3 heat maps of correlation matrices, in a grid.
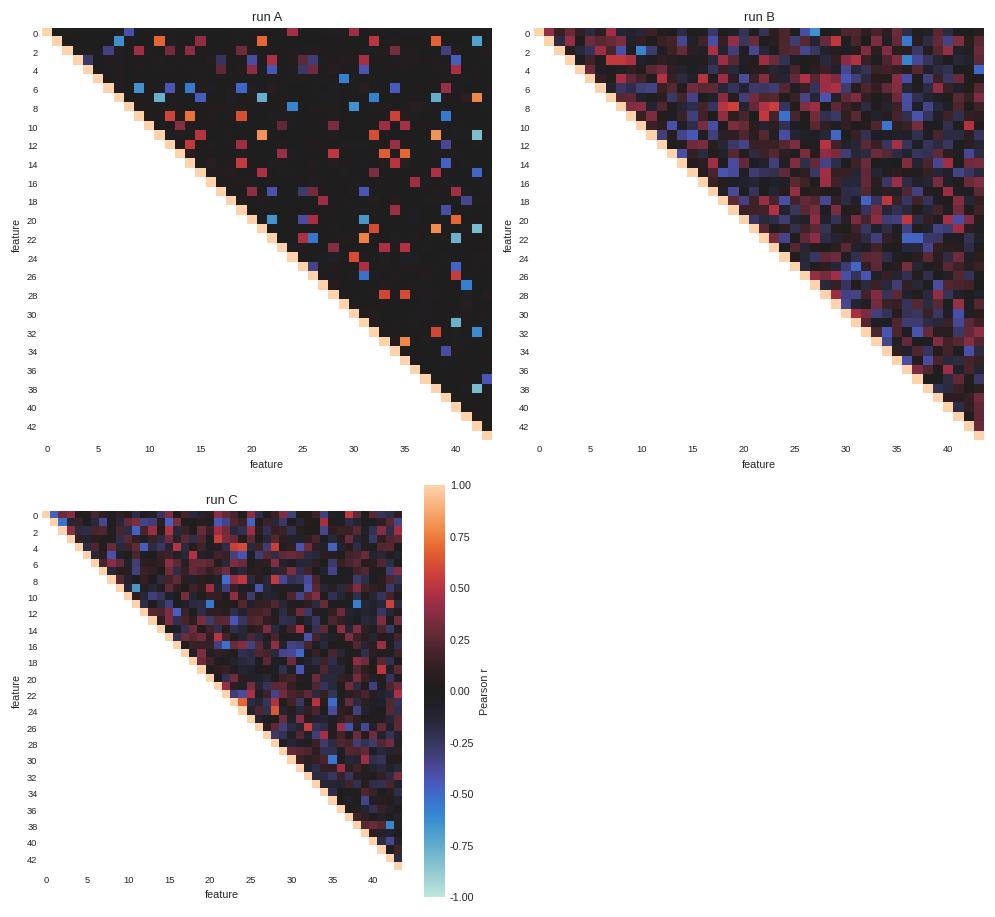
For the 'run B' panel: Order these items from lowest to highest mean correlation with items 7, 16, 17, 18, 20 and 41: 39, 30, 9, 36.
30, 36, 39, 9
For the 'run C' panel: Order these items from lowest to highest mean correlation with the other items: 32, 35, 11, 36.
35, 11, 32, 36
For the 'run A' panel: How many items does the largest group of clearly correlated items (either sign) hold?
9
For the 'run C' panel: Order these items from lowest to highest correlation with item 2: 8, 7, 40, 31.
40, 8, 31, 7
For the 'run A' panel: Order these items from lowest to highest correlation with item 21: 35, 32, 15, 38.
35, 15, 32, 38
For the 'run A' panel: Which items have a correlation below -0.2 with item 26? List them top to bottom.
3, 22, 25, 31
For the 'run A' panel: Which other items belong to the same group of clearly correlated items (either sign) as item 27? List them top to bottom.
18, 41
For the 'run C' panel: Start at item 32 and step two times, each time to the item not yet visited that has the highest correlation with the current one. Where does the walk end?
36
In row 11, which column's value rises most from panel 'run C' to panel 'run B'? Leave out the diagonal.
9
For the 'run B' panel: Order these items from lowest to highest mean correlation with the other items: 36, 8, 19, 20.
36, 20, 19, 8
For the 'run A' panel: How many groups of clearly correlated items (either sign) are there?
9
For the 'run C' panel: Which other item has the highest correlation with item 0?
37
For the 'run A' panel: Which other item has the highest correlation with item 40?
20
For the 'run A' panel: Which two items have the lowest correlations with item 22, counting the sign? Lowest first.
40, 20
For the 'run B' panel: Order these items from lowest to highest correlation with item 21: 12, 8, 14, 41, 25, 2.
2, 25, 14, 12, 8, 41
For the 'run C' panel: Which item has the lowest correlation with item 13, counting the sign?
23
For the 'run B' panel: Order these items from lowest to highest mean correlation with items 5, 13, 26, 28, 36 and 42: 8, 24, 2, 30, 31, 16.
30, 31, 2, 24, 8, 16
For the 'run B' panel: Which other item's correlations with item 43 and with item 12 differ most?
4
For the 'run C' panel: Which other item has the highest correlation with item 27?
34
